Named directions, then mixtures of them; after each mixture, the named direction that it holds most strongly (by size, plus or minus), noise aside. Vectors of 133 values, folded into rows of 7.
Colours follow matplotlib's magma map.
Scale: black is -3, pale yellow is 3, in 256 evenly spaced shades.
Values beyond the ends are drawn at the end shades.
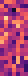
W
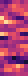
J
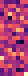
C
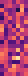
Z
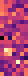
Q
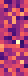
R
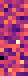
R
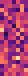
Z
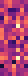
Z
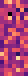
R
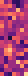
Q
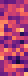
J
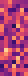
Z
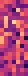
W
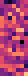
C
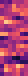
J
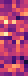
J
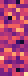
C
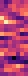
J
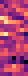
J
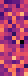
R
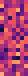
Z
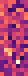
Q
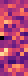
J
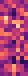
W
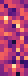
W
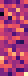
C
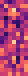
W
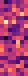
R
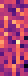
W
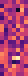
Z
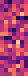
R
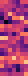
J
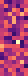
R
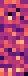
C
